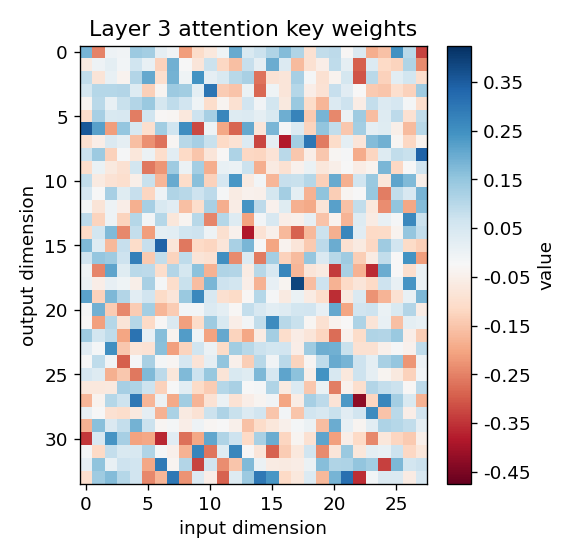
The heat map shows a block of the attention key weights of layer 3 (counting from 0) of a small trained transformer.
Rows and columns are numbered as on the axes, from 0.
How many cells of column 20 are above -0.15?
26
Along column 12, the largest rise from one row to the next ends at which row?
17
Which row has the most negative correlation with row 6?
31
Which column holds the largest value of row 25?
19
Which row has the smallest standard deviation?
4
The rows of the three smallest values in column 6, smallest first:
30, 7, 9
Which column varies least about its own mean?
25
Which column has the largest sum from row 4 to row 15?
27
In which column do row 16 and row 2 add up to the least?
14
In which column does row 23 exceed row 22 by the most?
20
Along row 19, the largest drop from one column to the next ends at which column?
1
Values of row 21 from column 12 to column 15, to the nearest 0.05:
-0.05 0 0.1 0.25
